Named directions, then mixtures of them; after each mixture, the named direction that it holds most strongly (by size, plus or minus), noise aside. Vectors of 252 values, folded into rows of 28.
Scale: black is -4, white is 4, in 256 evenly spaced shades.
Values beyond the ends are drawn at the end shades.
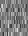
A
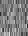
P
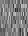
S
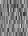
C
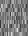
A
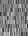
P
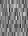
C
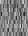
C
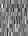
A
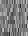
P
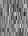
C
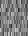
A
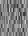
C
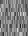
A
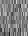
P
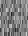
A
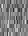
A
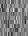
A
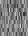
C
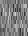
S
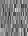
S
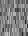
P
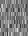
A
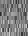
P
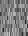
P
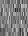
S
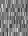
A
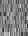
P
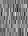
S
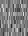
S
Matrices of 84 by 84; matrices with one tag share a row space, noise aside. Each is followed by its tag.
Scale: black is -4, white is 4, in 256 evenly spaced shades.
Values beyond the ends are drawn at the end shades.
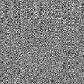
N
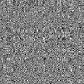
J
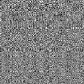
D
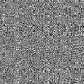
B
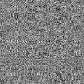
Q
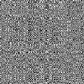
D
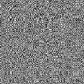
D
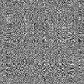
J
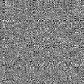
B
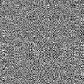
B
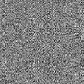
B
